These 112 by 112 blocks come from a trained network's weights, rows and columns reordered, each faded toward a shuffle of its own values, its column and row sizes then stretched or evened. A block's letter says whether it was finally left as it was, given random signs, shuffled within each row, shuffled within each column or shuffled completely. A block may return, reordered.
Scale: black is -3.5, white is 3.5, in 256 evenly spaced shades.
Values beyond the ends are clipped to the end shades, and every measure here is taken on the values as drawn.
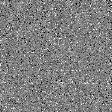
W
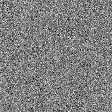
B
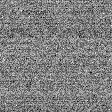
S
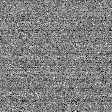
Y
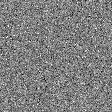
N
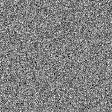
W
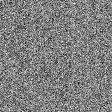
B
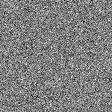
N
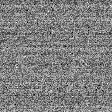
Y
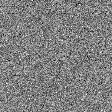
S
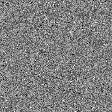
W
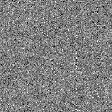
Y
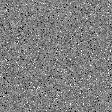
B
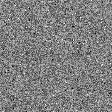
W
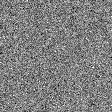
N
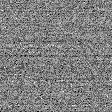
S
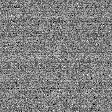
Y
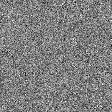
W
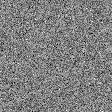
N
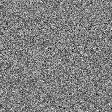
S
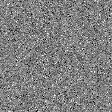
B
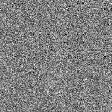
Y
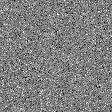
N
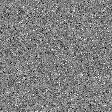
S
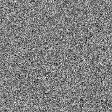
W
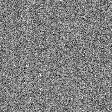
B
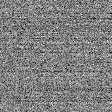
Y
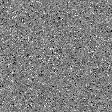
W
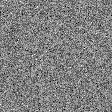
N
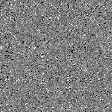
Y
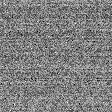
S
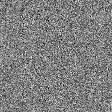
B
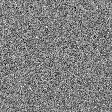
N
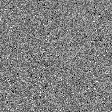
W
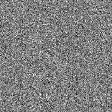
Y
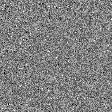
W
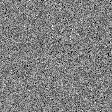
B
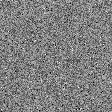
N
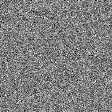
W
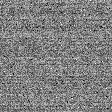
S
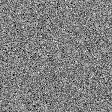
N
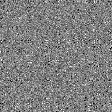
Y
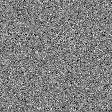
S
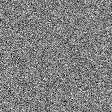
N
